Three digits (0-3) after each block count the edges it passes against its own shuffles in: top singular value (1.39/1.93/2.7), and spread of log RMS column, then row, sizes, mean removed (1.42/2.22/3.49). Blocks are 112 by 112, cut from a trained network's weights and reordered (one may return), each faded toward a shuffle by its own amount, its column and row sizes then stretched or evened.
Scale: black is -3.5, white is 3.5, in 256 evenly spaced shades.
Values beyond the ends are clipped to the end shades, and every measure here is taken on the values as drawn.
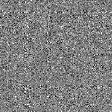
1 1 2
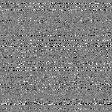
1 1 3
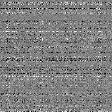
2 2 3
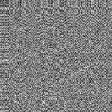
3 2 0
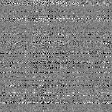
1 2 3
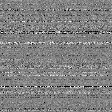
2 0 3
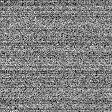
2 1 0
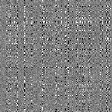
3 3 2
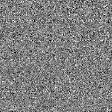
0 1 2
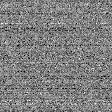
1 0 2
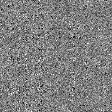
0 2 1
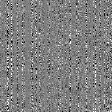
1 3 1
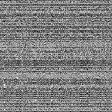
3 2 0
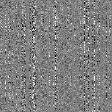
1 3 1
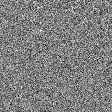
0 0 0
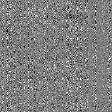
0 3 1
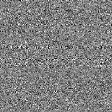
2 1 2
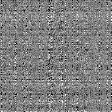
2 3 1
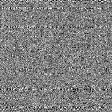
2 0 2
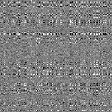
3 2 3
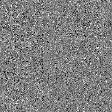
0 2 1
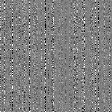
2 3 1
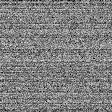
2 0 1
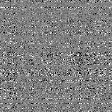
0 2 3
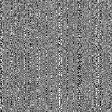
2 3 0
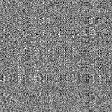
2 1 2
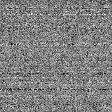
1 0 2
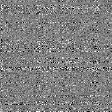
0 2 3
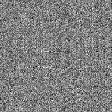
2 0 1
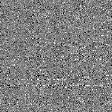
1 2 2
